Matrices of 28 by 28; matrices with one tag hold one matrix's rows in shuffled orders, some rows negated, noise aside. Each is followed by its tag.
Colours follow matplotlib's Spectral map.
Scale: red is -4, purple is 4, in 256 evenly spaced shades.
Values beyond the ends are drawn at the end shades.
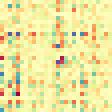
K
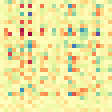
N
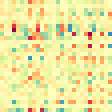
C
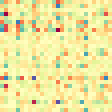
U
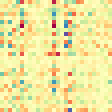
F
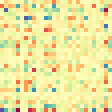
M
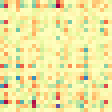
U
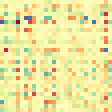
M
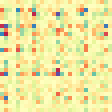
U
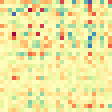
C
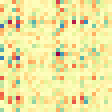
K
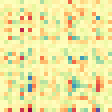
N
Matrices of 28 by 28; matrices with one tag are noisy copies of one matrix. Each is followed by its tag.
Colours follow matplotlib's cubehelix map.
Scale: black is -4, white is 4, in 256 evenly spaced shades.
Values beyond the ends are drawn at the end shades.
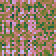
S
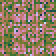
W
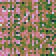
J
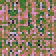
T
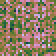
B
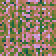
B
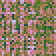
S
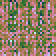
T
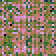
W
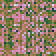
W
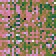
J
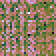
S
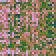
J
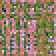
S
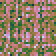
B
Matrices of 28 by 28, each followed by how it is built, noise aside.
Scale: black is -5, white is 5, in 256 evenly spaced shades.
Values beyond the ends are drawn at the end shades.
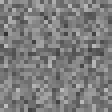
repeating columns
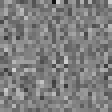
low rank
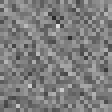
Toeplitz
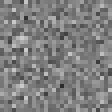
repeating rows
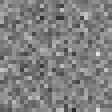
repeating rows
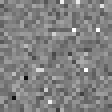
sparse
